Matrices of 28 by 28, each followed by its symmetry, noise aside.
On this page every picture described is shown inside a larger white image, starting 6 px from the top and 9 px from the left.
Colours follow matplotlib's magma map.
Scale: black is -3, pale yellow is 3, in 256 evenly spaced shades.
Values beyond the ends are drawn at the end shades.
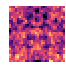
mirrored left to right.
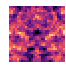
mirrored left to right.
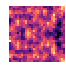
mirrored top to bottom.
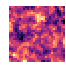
antisymmetric.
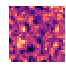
no symmetry.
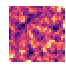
symmetric.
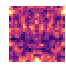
mirrored left to right.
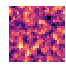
antisymmetric.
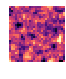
no symmetry.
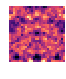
mirrored left to right.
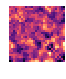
symmetric.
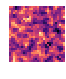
no symmetry.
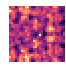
mirrored top to bottom.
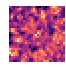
symmetric.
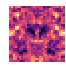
mirrored left to right.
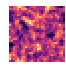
antisymmetric.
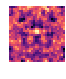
mirrored left to right.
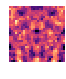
mirrored left to right.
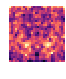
mirrored left to right.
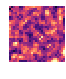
symmetric.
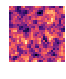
no symmetry.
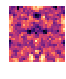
mirrored left to right.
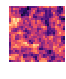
antisymmetric.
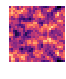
mirrored top to bottom.
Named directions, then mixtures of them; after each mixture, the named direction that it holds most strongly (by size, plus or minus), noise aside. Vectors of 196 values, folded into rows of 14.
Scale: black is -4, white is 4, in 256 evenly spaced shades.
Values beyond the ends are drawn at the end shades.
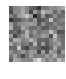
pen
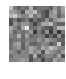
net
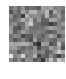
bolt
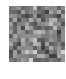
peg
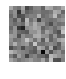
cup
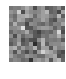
peg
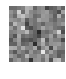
cup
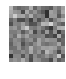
net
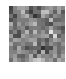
pen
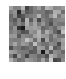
cup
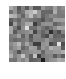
net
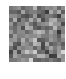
peg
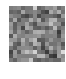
peg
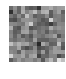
bolt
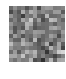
bolt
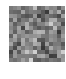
peg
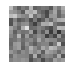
net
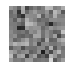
cup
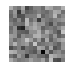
cup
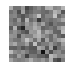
cup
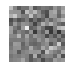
net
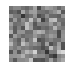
peg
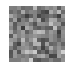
peg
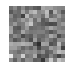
bolt
